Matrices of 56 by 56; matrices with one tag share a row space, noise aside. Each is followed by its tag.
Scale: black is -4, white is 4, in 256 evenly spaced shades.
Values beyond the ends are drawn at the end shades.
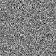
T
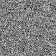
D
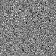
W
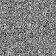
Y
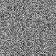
T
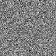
Y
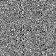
T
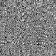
T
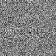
Y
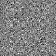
W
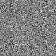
W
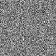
T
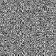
T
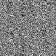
W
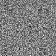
Y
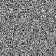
W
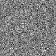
W
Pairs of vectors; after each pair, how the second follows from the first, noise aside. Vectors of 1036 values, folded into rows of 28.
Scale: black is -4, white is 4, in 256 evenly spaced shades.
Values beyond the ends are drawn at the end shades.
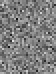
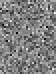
reversed.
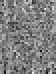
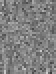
negated, shrunk.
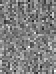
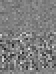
reversed, partly zeroed.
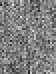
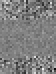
reversed, partly zeroed.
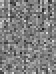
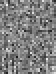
reversed.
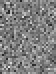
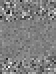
partly zeroed.
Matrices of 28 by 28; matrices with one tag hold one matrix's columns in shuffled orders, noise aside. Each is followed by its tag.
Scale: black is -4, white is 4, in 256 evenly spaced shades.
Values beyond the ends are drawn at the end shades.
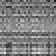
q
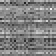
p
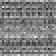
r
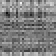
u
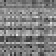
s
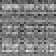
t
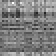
u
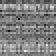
t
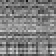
q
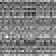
r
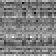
r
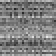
r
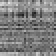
u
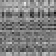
u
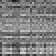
q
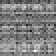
t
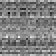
r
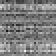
t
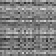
p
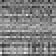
q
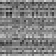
r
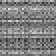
p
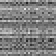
p
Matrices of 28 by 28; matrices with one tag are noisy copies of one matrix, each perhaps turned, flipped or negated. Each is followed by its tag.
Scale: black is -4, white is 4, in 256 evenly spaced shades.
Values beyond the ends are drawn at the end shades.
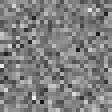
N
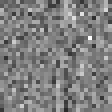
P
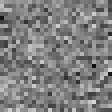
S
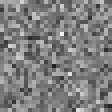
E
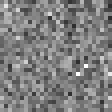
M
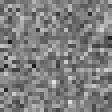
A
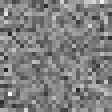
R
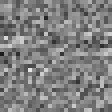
P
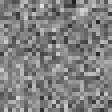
A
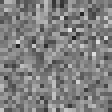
P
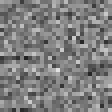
P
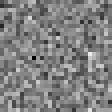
E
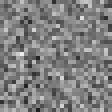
E
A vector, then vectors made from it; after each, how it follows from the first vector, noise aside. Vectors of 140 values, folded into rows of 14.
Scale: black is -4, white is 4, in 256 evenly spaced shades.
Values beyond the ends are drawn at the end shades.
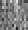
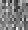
negated.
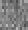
negated, shrunk.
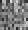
copied.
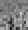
reversed, negated, partly zeroed.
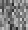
reversed, negated.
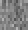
negated, shrunk.
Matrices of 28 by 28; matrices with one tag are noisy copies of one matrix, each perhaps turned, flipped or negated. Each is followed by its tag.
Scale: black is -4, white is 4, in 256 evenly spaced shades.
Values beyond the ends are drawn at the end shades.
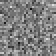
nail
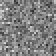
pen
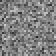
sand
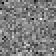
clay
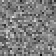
nail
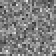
pen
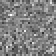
pen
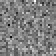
nail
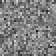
clay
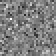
nail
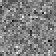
pen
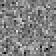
nail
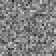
clay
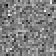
pen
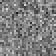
nail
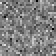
sand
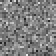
pen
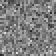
pen
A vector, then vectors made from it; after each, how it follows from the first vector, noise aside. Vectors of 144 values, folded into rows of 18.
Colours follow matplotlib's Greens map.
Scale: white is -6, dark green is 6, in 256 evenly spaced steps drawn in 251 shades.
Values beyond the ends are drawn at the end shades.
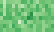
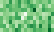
reversed, negated, scaled up.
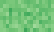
wrapped around, negated, shrunk.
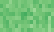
reversed, shrunk.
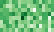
reversed, scaled up.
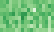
reversed.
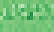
partly zeroed.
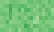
wrapped around, negated, shrunk.
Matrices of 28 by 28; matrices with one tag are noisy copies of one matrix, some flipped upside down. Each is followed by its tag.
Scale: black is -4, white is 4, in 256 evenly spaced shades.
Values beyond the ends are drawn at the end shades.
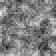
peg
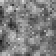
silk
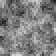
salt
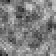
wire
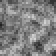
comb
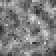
comb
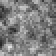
silk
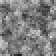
peg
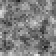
peg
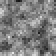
peg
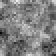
salt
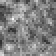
silk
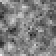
silk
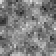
salt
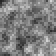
wire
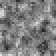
peg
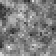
silk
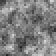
wire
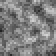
comb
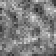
comb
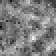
comb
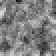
peg
